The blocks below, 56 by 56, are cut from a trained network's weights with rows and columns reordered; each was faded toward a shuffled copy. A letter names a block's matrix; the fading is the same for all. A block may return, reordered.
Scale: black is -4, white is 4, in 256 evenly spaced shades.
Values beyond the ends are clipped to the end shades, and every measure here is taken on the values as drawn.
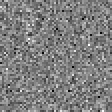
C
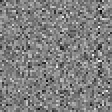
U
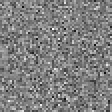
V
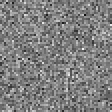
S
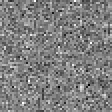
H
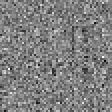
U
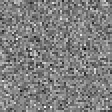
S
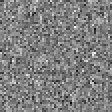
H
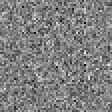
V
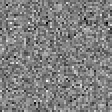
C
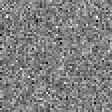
V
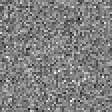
H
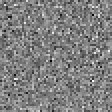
V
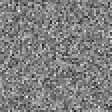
S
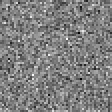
S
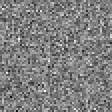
S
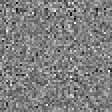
U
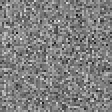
H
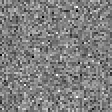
C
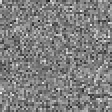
S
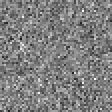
H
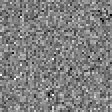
C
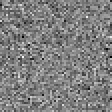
V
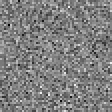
S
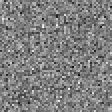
H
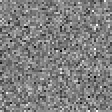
V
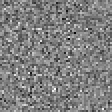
V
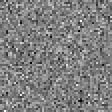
V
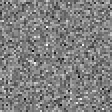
C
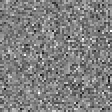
V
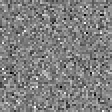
H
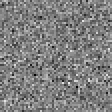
H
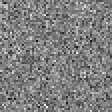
V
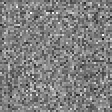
H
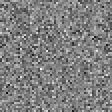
C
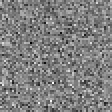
C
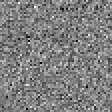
C
